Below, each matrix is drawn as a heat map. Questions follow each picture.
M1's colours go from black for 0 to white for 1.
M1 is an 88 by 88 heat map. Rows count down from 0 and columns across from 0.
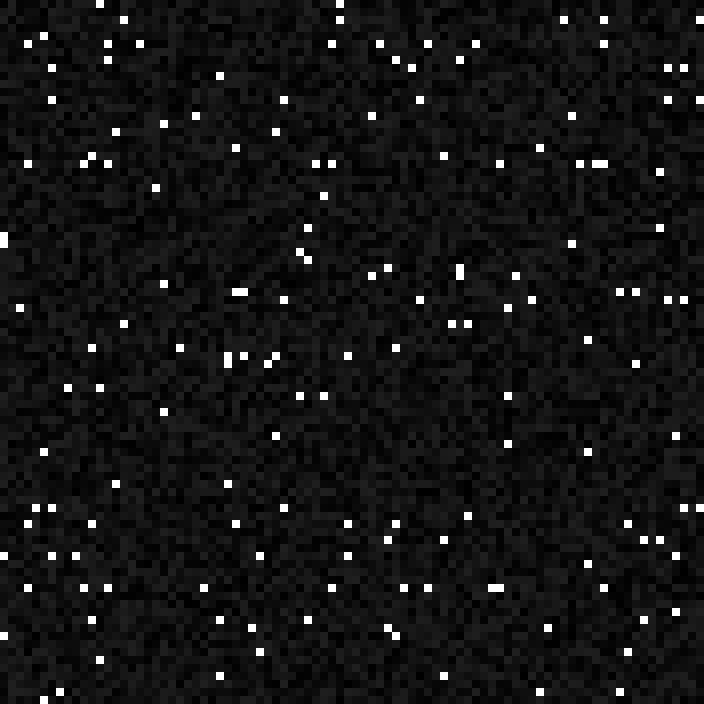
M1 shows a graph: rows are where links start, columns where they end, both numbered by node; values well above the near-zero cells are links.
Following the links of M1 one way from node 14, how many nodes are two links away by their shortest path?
1
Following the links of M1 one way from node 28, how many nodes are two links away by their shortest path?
3
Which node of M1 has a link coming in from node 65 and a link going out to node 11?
node 43
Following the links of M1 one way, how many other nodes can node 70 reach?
11
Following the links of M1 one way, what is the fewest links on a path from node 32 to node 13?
5
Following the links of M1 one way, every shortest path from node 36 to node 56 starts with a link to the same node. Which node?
node 79
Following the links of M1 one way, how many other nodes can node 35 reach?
10
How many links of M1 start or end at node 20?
12
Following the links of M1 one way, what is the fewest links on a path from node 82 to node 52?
2
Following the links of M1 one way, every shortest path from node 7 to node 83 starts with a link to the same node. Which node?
node 49
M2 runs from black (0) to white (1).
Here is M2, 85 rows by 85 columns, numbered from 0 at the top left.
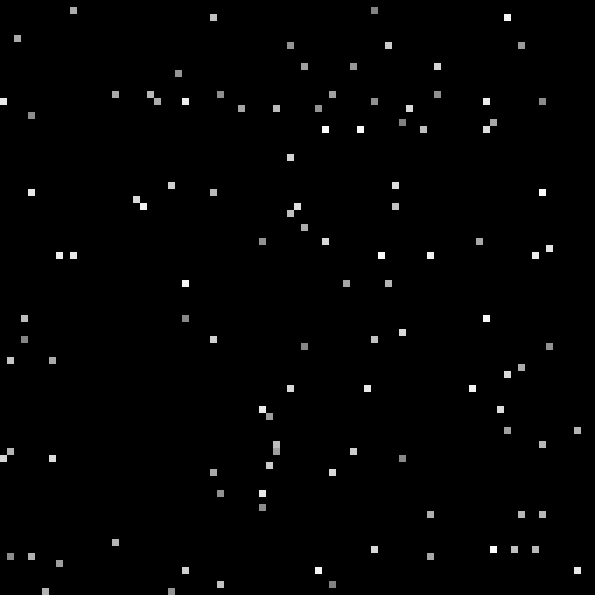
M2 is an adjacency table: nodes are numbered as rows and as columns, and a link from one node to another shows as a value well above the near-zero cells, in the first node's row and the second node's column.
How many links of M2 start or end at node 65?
3
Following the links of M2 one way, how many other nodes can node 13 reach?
7
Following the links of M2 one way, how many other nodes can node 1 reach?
5
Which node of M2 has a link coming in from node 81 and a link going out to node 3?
node 45
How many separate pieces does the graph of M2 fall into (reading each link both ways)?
9
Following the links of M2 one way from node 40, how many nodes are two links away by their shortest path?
7
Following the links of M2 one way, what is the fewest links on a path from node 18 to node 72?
4
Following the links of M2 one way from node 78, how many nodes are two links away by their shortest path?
6
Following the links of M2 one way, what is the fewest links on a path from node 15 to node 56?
3
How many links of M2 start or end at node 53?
5
